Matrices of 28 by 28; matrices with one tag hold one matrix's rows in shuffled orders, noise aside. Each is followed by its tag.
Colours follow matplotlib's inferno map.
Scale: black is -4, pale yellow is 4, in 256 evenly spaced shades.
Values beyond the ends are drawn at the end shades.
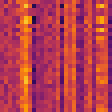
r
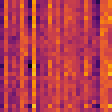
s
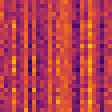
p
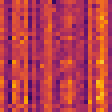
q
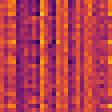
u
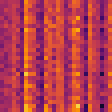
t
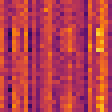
q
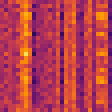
r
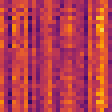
q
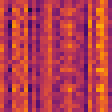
q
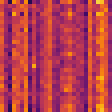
q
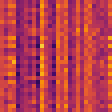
u
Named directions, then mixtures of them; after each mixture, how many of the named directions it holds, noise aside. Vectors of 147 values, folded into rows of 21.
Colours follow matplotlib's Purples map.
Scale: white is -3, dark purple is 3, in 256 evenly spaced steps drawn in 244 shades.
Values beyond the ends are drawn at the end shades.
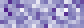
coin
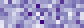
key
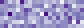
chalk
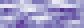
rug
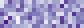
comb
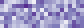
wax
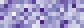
two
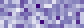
two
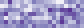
two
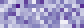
two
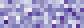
two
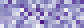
two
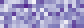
one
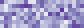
one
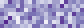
one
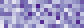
three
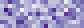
two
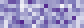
four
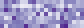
three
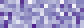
three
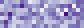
four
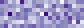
one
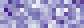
one
